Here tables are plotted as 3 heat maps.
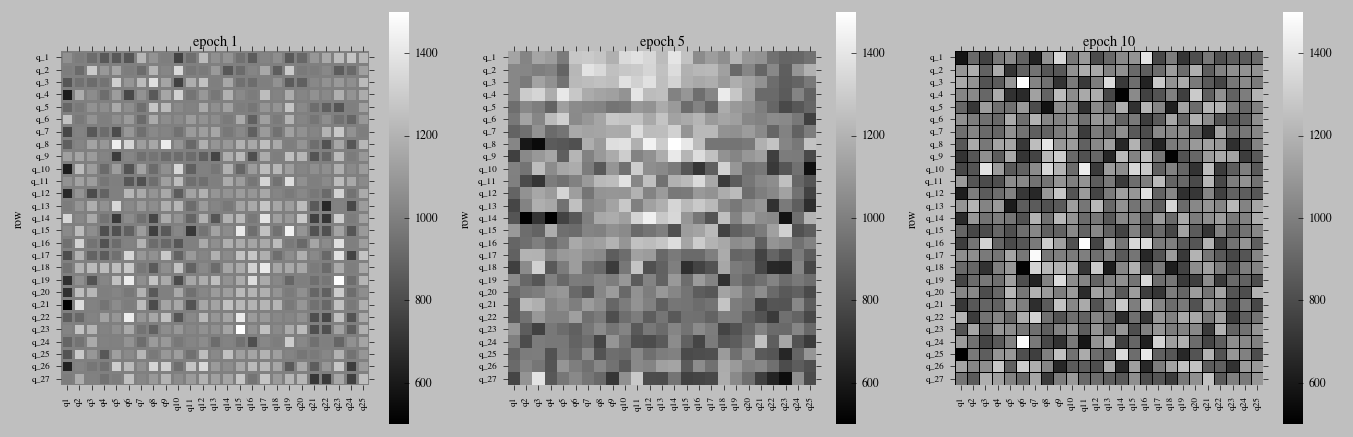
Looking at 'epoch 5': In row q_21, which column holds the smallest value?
q21
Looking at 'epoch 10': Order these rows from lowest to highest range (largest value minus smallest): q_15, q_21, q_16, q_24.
q_15, q_21, q_16, q_24
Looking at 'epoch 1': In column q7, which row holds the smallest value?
q_11
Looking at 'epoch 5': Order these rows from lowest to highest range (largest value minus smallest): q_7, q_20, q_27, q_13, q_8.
q_20, q_7, q_13, q_27, q_8
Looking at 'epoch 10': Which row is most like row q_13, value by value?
q_2
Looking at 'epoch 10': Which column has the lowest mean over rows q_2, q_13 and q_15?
q5
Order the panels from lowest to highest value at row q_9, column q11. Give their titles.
epoch 10, epoch 1, epoch 5
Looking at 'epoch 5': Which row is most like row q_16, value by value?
q_7
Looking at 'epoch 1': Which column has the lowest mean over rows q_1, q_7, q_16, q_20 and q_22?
q1
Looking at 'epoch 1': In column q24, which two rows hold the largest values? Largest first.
q_1, q_11
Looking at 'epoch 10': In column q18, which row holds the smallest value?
q_9
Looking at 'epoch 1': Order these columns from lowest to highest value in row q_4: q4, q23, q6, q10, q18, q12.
q6, q4, q18, q12, q23, q10
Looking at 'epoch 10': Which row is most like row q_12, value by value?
q_1
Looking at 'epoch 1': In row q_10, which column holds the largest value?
q10
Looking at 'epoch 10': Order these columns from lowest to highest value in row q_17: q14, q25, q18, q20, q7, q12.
q14, q12, q25, q18, q20, q7
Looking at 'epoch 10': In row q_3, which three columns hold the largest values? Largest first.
q6, q13, q17
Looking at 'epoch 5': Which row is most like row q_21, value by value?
q_17
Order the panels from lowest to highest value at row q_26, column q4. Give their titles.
epoch 5, epoch 1, epoch 10
